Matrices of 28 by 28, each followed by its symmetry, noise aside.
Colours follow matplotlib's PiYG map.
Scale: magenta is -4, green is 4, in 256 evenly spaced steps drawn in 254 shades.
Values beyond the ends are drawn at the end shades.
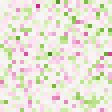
no symmetry.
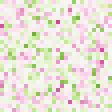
mirrored top to bottom.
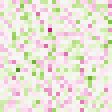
no symmetry.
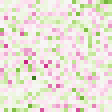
symmetric across the other diagonal.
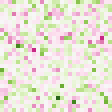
mirrored left to right.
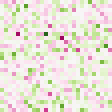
no symmetry.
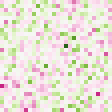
symmetric across the other diagonal.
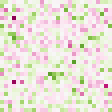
mirrored left to right.
